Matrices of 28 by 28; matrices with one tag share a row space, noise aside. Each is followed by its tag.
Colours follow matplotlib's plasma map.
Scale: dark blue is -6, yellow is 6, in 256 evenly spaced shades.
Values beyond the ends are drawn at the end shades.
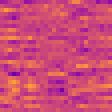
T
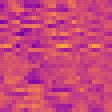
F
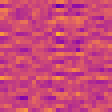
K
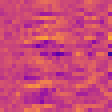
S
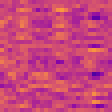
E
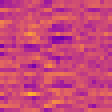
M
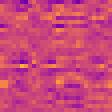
K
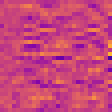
S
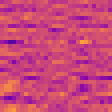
T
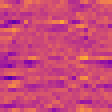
T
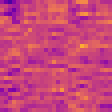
T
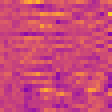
S
